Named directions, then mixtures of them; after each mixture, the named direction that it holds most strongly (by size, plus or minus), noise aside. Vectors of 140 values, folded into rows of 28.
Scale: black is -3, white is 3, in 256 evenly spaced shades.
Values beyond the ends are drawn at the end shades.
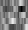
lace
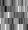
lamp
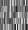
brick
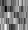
lamp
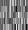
brick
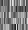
brick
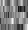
lamp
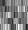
lamp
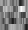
lace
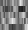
lace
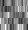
lamp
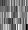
brick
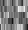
lamp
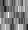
lamp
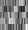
lace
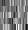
brick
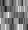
lamp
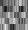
lace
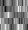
lamp
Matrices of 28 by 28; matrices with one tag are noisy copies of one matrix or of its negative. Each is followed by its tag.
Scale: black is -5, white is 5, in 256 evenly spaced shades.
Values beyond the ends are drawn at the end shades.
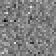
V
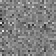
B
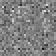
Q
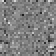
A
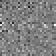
B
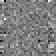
A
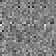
B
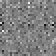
B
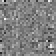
A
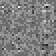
Q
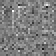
Q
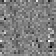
A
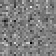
V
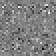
Q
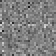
B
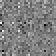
B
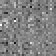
V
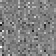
B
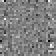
A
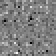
V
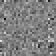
A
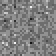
V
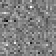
V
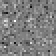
V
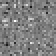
V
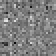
V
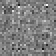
Q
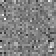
A
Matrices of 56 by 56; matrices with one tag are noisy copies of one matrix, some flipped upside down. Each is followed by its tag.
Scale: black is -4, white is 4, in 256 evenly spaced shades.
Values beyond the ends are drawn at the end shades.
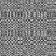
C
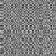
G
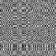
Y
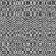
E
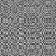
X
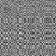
X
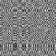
Y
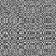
X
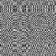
Y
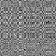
X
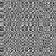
G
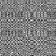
C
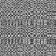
C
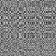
X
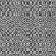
E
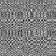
C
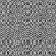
E
